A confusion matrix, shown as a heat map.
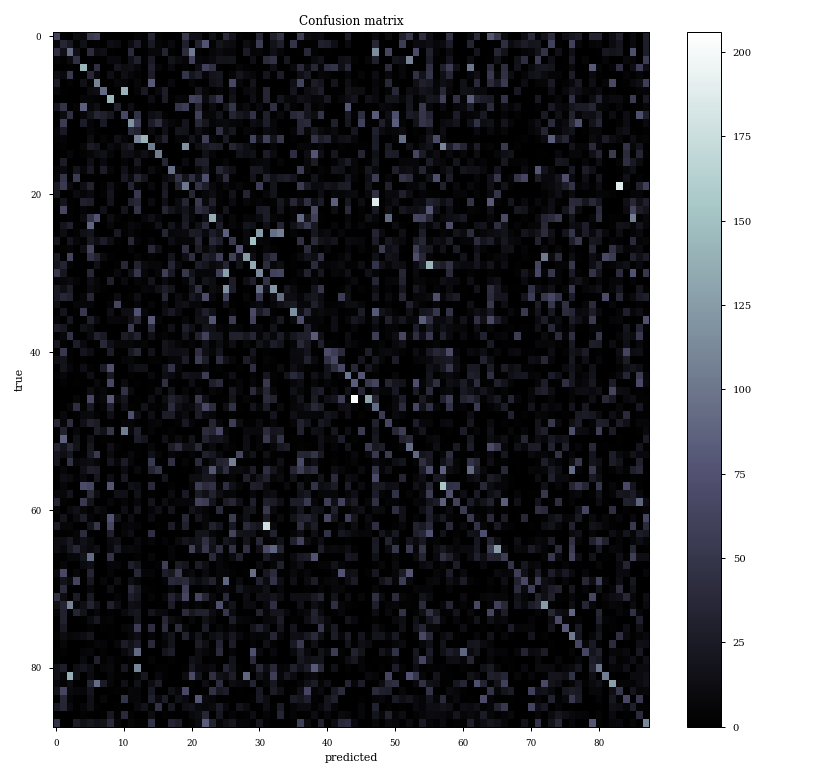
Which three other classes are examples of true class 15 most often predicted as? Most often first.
38, 53, 82
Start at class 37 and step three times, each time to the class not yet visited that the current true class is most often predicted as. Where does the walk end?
10
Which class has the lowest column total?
34
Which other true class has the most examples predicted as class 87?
36
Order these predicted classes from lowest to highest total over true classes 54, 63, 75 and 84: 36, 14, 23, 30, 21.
23, 30, 36, 21, 14
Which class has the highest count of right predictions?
57
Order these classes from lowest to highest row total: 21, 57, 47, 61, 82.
61, 47, 82, 21, 57
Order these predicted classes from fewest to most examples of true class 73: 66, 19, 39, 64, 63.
63, 39, 66, 19, 64
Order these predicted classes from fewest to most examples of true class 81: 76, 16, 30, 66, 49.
16, 30, 66, 76, 49
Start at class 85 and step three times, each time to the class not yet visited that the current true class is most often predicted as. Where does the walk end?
83
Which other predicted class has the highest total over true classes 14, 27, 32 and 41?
19
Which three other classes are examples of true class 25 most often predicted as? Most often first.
30, 33, 32
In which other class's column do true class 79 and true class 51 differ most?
1
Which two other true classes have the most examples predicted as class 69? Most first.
18, 35
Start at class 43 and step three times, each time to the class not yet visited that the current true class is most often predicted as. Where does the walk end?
6
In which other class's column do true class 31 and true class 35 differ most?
12
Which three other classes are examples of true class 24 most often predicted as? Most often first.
5, 58, 37
